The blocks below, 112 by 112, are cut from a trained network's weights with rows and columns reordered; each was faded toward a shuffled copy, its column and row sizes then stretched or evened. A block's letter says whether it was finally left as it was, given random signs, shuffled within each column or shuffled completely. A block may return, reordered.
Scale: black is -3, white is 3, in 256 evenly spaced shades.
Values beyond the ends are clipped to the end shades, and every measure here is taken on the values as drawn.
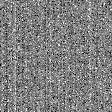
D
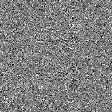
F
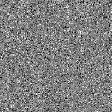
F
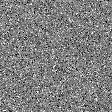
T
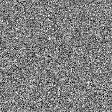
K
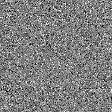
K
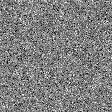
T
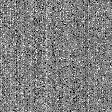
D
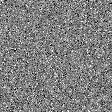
T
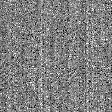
F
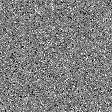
T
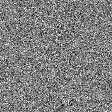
D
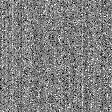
D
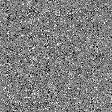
K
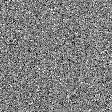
T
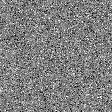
T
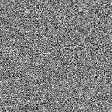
F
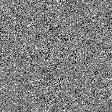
K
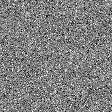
T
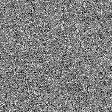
D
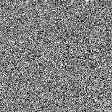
F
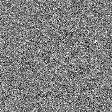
K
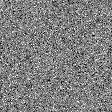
T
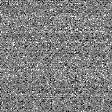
F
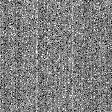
D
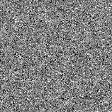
K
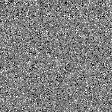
K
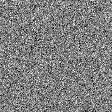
D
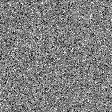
T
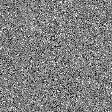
D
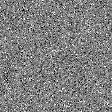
D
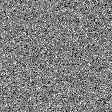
T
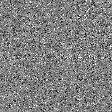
K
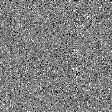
K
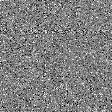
K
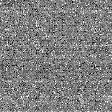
F
